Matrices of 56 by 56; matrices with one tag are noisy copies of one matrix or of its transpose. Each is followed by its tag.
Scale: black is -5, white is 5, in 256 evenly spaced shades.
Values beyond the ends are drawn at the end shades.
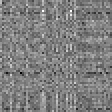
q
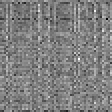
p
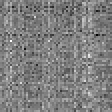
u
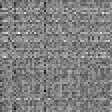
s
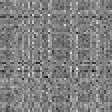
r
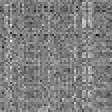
u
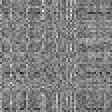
q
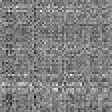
u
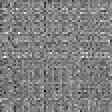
s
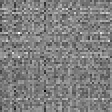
s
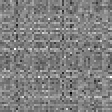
r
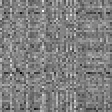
q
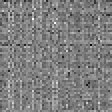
s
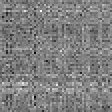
u
